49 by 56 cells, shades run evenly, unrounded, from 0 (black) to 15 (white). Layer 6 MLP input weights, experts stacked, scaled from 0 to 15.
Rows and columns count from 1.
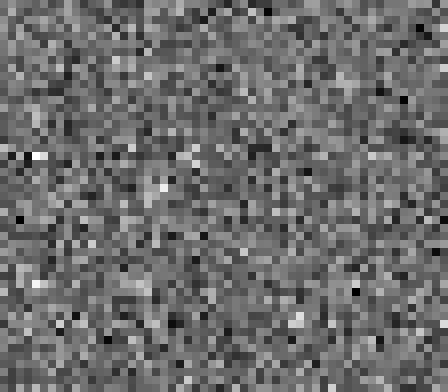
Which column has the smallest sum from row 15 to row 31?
51
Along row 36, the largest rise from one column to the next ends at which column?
5
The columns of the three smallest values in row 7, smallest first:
18, 50, 10
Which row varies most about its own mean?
20
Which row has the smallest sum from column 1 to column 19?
48
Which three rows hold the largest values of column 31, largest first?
32, 12, 17
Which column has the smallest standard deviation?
13
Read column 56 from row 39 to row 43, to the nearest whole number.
8 7 13 4 6
